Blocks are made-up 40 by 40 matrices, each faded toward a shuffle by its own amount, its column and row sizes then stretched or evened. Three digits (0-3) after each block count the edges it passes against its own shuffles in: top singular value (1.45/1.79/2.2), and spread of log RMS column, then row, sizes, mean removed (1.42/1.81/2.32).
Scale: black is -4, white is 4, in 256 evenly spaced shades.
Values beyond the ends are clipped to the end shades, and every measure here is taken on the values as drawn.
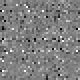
0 1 2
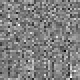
2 2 0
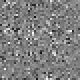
1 1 2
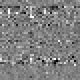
1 0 3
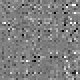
1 2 2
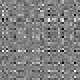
3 3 3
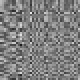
3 3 2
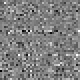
1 0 3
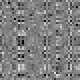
3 3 0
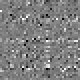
2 1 2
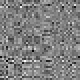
3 1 2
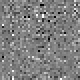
1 2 1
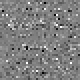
0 1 3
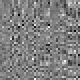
3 3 1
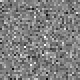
0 0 0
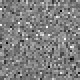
0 0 0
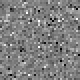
0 0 0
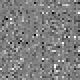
0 2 1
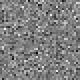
1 0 0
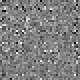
2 1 2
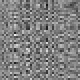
3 3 0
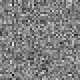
1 0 1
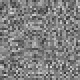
2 0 1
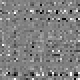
2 2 3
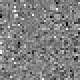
1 1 0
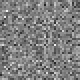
2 0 1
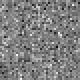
1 0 0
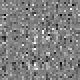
1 3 1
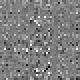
1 3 1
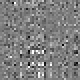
2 3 2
